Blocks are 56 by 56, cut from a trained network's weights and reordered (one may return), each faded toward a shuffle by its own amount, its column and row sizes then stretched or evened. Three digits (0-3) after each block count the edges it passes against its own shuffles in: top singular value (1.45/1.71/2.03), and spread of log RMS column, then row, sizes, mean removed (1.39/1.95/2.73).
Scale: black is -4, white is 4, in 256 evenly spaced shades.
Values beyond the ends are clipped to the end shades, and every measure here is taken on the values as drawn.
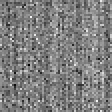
2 0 1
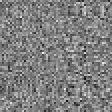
2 1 0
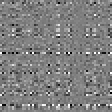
3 2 3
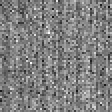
2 0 0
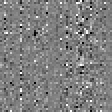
0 3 1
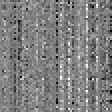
3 3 1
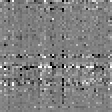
2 1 3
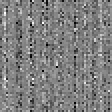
2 3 0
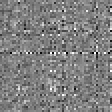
2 2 2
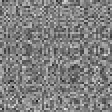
3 0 0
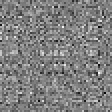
3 1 2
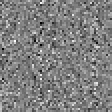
1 2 0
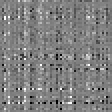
3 2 3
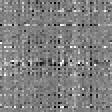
3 2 3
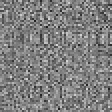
3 1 1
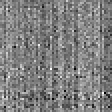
3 0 2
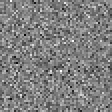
0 0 0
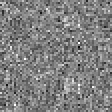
2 1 0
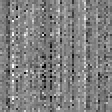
3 3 1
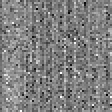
2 1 0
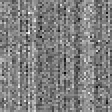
3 2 0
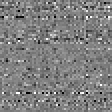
2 1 3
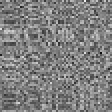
3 0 1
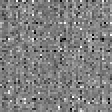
1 1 2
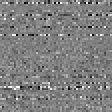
2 0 3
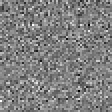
2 1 2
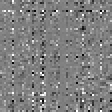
0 3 2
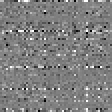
1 1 3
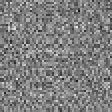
3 0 1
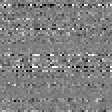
2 0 3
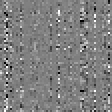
2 3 1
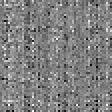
2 2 2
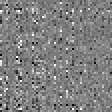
0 3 1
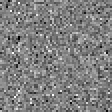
0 1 0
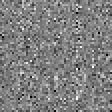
0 2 0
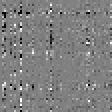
1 3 2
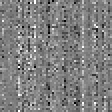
2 3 1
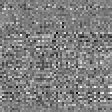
3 0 3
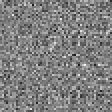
3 0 2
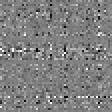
0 2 3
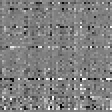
2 1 3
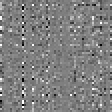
3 3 2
